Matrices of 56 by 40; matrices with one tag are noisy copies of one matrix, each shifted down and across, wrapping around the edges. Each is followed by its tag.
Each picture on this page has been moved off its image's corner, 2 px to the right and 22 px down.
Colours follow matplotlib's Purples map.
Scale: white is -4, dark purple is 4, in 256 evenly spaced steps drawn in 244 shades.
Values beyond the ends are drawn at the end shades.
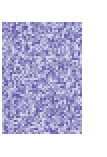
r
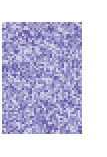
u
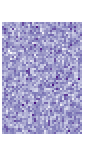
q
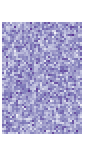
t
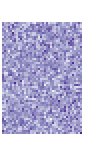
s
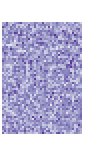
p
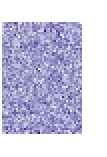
p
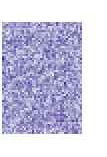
r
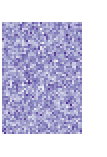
t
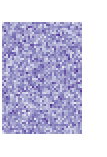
s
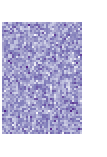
p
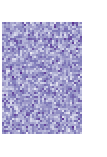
p
